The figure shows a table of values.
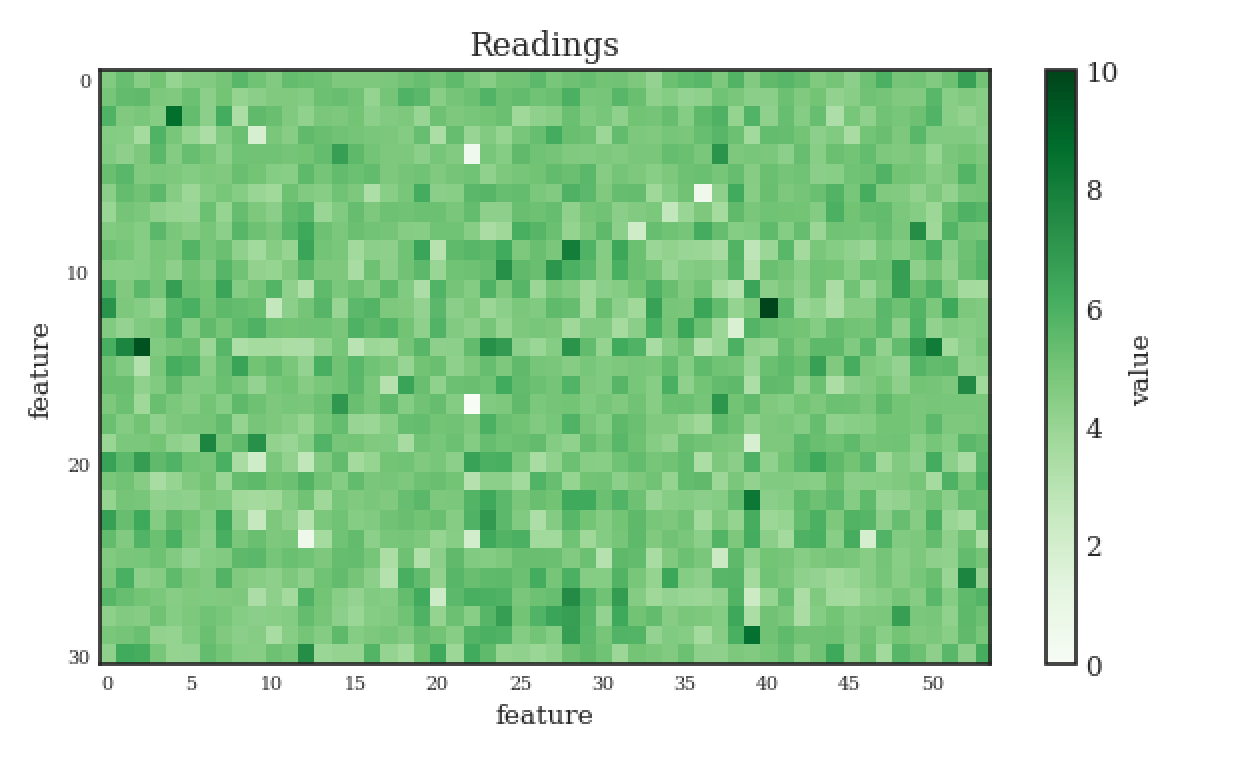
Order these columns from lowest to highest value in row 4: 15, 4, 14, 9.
4, 9, 15, 14
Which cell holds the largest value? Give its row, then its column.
12, 40
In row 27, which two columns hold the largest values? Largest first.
28, 31
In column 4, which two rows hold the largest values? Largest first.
2, 11
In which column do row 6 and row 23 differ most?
36
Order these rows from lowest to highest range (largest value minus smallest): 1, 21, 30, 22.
1, 21, 30, 22
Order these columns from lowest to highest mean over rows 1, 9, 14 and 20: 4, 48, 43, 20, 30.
20, 30, 48, 4, 43
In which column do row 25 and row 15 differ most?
37
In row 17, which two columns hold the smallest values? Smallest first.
22, 2
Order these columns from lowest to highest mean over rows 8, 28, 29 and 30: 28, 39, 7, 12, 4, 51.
4, 7, 51, 39, 28, 12
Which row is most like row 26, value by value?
16
